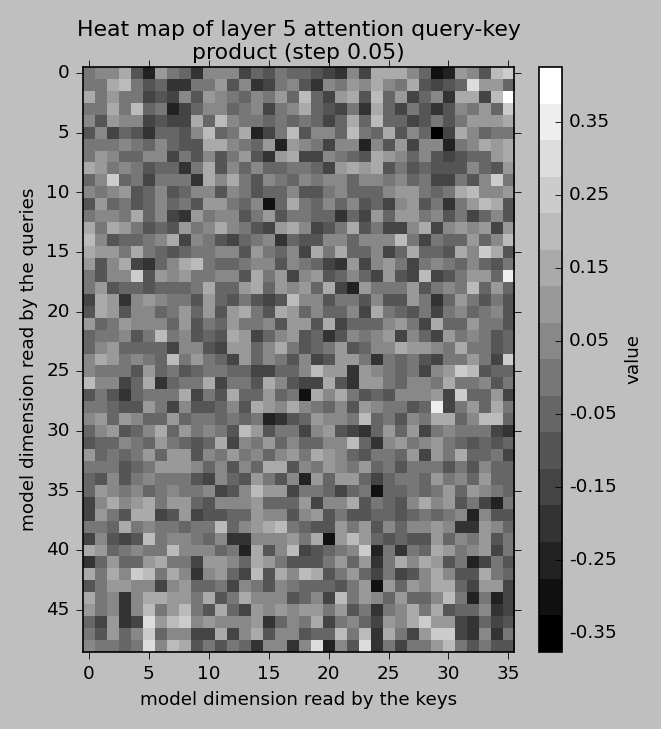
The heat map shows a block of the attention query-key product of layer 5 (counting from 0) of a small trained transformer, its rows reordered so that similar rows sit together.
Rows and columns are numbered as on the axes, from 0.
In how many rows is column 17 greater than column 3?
24
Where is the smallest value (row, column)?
5, 29
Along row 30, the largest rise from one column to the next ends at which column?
13
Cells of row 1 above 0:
14
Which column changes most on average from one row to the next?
15
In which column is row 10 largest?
32
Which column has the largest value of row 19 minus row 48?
17
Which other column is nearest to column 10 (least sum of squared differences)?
1
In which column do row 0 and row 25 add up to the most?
31
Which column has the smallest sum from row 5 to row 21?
30
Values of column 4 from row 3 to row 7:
0.2 0.05 -0.1 0 -0.05
